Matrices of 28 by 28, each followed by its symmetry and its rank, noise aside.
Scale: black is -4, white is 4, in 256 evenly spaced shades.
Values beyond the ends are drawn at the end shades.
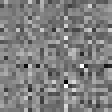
antisymmetric, rank four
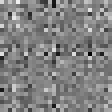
no symmetry, rank five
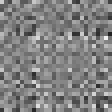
symmetric, rank three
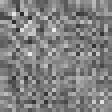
symmetric, rank four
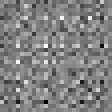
symmetric, rank four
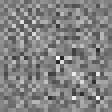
symmetric, rank four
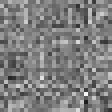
no symmetry, rank five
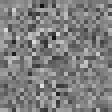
no symmetry, rank five
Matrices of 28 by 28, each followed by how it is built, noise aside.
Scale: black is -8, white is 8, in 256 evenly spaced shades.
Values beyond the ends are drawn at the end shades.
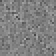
diagonal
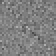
diagonal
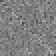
diagonal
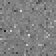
sparse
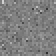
sparse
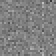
uneven columns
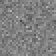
diagonal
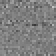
uneven rows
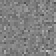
uneven columns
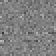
uneven rows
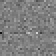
uneven rows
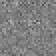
uneven rows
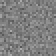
repeating rows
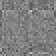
low rank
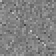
diagonal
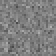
low rank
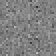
uneven columns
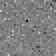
sparse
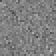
diagonal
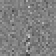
uneven columns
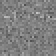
uneven rows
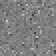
sparse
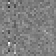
uneven columns
